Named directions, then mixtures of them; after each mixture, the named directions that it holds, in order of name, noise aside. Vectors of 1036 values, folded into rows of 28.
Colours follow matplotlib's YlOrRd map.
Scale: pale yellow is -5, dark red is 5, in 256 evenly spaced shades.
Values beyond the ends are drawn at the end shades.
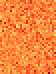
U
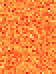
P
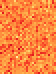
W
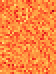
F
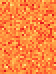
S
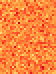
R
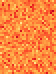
F, S, W.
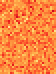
F, R, U.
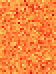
R, S.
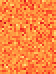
S, U.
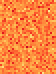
P.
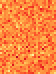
R, U, W.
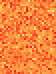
F, P, S.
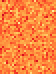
F, R.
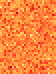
P, R, S.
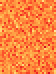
R, U.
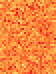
P, R, S.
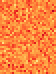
F.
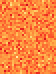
S, W.
